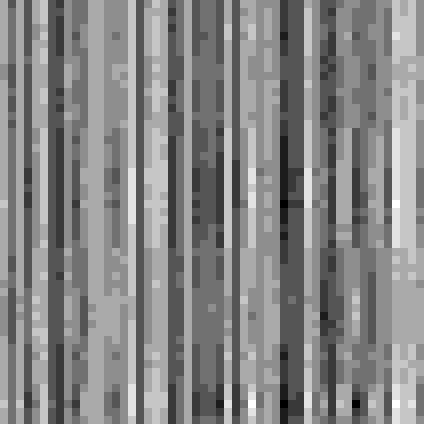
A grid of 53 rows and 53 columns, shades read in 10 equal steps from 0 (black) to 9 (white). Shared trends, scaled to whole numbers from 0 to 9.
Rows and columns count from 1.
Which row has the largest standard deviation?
51
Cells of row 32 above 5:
20
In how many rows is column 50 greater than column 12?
43
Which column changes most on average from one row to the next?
45
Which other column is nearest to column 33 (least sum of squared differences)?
40
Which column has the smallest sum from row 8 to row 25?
36
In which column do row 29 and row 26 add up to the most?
50
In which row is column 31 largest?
38
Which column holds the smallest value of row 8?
41
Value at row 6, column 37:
3
